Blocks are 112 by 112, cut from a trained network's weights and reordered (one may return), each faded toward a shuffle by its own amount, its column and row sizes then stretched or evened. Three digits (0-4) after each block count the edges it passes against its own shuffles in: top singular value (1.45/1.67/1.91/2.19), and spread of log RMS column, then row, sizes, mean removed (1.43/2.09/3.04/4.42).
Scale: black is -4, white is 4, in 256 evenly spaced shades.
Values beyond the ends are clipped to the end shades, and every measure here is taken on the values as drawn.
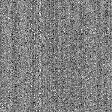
2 1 1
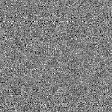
2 1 2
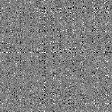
3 3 2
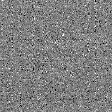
0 2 0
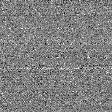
1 0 2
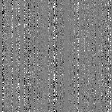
1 4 1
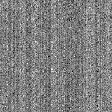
4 1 1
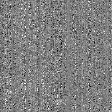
0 3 0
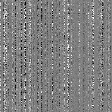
4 4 1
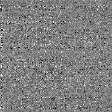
0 2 2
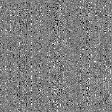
0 3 1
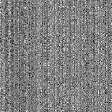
4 2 1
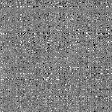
1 2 3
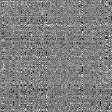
4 3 1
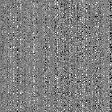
2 3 2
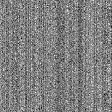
4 1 0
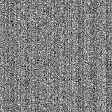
3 0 1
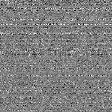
2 0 3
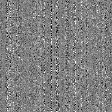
1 3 0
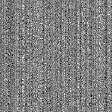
4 2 1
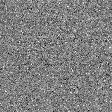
0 0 0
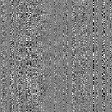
4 4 1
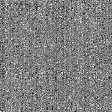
1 0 2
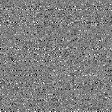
2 0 3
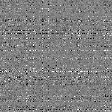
2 2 3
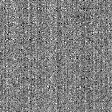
3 0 2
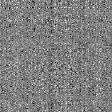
1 2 2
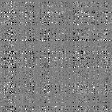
1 3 3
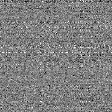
2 1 2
